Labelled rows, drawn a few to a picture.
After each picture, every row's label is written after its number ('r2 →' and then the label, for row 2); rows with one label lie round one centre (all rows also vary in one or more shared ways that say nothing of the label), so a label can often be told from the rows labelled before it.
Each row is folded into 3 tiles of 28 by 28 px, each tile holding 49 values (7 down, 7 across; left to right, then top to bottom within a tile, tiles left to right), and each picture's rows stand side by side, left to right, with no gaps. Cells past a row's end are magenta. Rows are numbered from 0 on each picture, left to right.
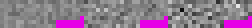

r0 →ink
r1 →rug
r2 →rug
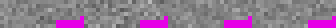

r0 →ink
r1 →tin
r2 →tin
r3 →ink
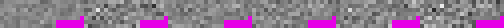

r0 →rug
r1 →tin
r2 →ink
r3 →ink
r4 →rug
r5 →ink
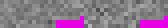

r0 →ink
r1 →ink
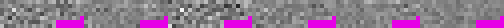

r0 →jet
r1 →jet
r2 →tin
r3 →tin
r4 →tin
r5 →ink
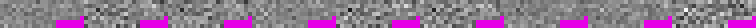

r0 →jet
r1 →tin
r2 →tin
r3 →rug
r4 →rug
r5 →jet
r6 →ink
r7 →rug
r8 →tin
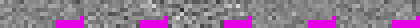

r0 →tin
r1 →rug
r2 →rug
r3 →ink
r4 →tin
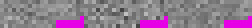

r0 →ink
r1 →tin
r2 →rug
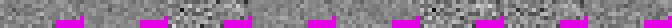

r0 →tin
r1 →tin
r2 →tin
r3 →tin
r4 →ink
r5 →ink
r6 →tin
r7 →ink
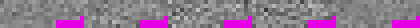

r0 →ink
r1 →ink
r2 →ink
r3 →rug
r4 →jet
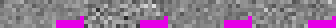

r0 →rug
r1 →rug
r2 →ink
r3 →rug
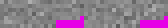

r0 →jet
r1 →tin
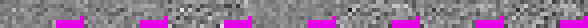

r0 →rug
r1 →jet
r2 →rug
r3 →tin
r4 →jet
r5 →ink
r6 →tin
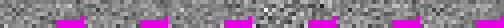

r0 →ink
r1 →tin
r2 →tin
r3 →rug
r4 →rug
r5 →ink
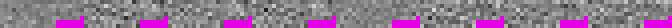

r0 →ink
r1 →tin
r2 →tin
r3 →jet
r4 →tin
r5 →jet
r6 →rug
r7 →jet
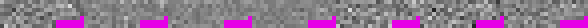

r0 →jet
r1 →jet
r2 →jet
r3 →tin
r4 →rug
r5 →tin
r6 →rug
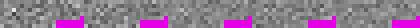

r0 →ink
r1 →tin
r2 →rug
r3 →tin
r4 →ink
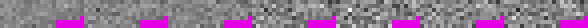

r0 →ink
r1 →ink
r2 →tin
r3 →ink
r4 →ink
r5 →tin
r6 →rug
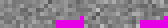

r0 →tin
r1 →ink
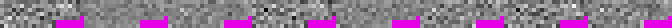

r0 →ink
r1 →ink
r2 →rug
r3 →tin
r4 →tin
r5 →jet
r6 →jet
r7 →rug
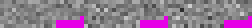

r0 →jet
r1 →rug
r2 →rug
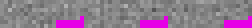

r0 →ink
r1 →rug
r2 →tin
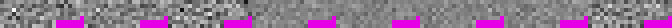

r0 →ink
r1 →tin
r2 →tin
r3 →rug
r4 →rug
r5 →tin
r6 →ink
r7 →rug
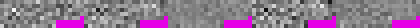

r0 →tin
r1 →ink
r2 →tin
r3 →tin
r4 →jet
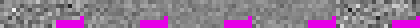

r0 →tin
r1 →jet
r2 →tin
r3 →ink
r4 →ink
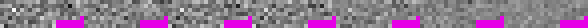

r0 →rug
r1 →tin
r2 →tin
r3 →tin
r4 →jet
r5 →rug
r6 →ink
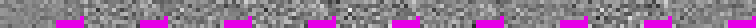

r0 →tin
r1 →tin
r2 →jet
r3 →tin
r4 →ink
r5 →tin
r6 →tin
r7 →rug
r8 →tin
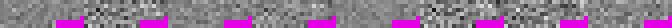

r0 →rug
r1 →rug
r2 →tin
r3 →jet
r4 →tin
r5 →tin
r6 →jet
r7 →jet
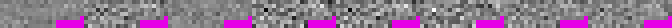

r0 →ink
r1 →ink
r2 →jet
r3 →tin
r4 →ink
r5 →ink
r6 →rug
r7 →jet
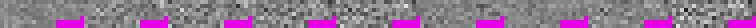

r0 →ink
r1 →rug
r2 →rug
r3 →tin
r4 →ink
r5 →tin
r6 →ink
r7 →ink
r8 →ink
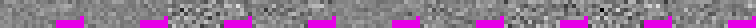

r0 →ink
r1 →tin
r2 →jet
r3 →ink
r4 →ink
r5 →ink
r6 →tin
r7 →jet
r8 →rug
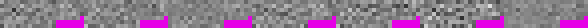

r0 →jet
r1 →ink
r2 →ink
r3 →jet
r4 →tin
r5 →rug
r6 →jet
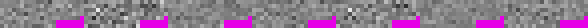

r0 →rug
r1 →rug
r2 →ink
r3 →rug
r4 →tin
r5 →jet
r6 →jet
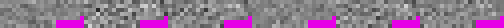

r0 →jet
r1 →jet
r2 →jet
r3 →rug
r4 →tin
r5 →rug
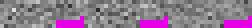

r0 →tin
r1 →jet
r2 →tin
